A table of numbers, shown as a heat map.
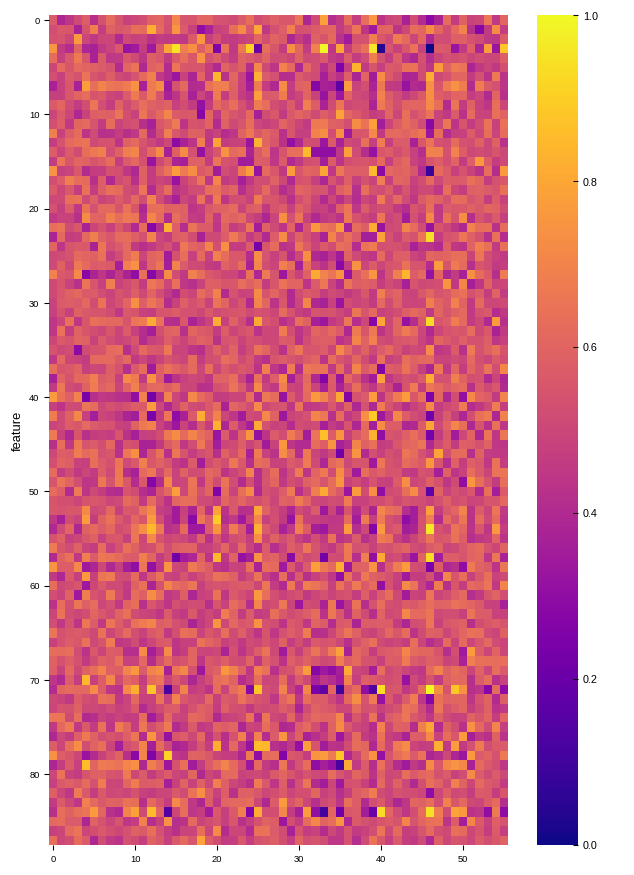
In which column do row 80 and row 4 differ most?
18
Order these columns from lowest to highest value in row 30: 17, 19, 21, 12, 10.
19, 17, 21, 12, 10
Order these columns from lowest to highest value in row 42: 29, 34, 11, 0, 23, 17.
23, 34, 29, 17, 11, 0
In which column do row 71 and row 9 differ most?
35
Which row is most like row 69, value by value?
14
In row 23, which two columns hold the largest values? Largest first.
46, 40
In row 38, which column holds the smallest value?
33
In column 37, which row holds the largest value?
5
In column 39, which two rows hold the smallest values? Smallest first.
71, 84
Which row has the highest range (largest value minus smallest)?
3
